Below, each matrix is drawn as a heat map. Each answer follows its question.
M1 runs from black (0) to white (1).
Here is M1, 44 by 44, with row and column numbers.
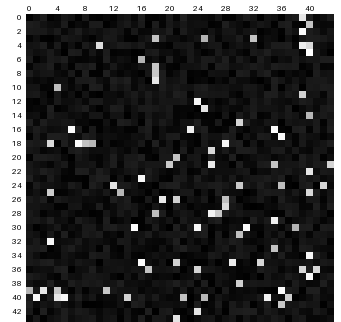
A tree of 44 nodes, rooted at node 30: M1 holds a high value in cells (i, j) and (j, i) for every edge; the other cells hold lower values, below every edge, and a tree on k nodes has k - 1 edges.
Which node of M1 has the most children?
40
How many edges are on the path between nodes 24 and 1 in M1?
5
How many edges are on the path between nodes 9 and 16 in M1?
6
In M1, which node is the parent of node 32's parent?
25
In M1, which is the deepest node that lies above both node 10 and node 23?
4
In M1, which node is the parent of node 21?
26
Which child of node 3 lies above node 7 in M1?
18
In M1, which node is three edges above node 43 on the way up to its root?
28
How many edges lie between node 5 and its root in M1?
6
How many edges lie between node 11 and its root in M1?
4
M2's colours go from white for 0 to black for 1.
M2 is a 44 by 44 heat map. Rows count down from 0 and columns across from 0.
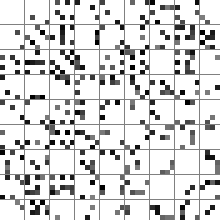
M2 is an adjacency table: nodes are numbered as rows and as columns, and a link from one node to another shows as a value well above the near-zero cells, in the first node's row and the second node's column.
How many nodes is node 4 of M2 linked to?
6
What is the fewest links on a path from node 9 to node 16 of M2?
2
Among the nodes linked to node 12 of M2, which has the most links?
node 7
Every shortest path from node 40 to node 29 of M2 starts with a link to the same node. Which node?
node 37
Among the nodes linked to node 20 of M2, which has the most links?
node 38
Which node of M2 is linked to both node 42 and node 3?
node 6
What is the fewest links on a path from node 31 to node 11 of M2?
4
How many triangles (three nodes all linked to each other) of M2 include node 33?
8
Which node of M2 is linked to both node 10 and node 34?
node 25
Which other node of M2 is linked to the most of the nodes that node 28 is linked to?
node 35
